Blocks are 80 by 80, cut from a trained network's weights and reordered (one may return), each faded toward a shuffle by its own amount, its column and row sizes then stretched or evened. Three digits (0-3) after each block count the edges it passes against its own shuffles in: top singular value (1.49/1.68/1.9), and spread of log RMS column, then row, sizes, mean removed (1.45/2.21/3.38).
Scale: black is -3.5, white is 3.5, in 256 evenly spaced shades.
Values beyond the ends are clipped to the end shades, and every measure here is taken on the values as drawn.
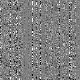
0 3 1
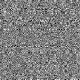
2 0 2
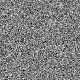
2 0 0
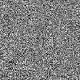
1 1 1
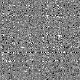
0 2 2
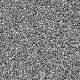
1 0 0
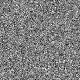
0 0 0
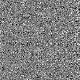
0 1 1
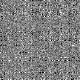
1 1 2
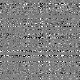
0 2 3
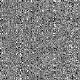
2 2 1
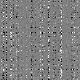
2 3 2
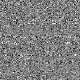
1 0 2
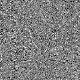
1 1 1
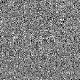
1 1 1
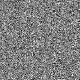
0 1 0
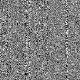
1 2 0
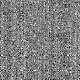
1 1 1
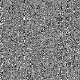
0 2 0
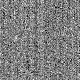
1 0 0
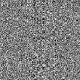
2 1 1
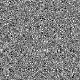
2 1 1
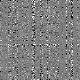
0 3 2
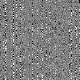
0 3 0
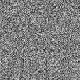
2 0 0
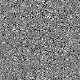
0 1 2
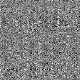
0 0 2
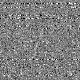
0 0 2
